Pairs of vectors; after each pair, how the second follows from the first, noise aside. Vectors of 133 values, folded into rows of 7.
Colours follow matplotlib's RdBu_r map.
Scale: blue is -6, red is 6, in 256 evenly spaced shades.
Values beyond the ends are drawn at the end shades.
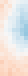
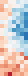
scaled up.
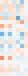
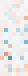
reversed, partly zeroed.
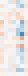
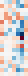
scaled up.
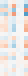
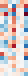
negated, scaled up.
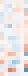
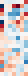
reversed, scaled up.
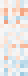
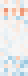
partly zeroed.
